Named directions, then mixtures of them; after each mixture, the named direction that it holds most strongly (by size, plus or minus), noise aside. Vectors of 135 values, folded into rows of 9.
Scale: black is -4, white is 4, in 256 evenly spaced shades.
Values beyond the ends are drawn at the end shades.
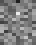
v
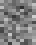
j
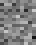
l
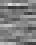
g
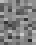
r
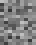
r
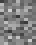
r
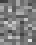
r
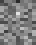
v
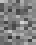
r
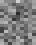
v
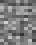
r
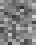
j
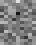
v
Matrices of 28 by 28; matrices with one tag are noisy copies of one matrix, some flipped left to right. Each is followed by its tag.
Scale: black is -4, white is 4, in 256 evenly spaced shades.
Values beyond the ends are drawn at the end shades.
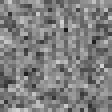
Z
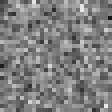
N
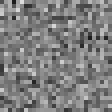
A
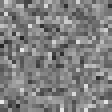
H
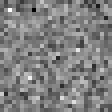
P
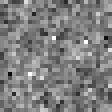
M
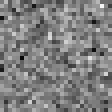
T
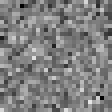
M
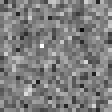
A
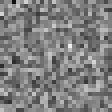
A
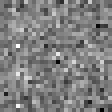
P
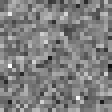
T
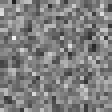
A
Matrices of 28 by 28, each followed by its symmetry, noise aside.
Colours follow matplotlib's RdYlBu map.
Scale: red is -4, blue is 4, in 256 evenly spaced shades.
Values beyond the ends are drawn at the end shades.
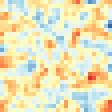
no symmetry.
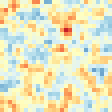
no symmetry.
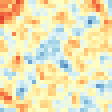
symmetric.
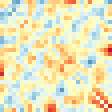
symmetric.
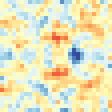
mirrored top to bottom.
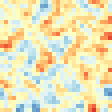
antisymmetric.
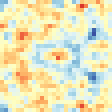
mirrored top to bottom.
